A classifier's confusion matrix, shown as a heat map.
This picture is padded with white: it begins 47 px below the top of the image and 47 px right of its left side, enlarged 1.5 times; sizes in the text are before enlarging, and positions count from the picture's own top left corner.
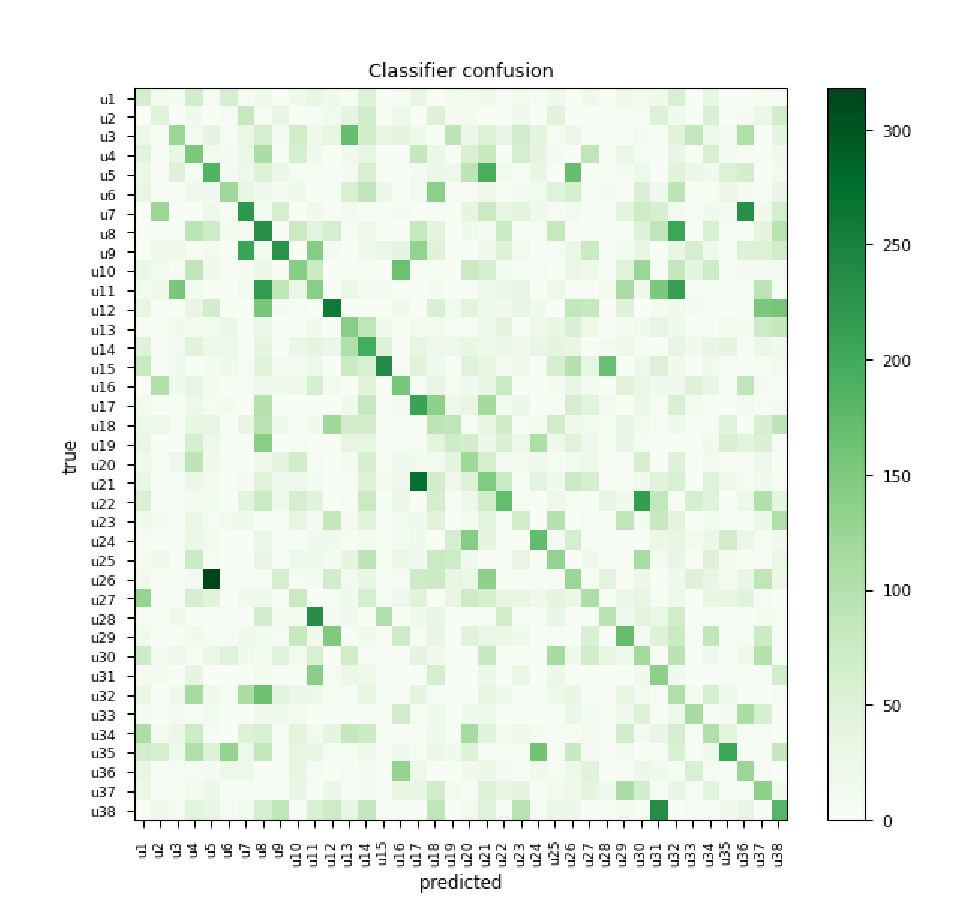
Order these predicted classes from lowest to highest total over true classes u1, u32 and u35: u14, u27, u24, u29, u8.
u27, u29, u14, u24, u8
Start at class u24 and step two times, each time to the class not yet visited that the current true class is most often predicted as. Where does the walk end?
u4
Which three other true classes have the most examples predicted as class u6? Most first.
u35, u1, u30
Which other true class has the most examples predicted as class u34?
u29
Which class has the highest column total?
u8
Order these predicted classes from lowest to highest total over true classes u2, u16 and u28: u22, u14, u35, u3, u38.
u35, u3, u38, u14, u22
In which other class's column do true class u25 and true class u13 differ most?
u30
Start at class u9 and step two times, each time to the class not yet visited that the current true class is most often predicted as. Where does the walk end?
u36
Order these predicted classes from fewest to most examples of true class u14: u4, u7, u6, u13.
u7, u6, u4, u13
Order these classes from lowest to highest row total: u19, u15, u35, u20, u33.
u33, u20, u19, u15, u35
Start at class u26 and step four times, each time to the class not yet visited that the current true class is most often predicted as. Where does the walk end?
u18
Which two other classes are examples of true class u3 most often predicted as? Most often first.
u13, u36
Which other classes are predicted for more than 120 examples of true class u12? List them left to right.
u8, u37, u38
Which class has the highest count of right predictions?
u12
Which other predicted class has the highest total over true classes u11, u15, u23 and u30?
u32
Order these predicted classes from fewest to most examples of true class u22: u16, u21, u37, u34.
u16, u34, u21, u37
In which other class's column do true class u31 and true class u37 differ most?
u11
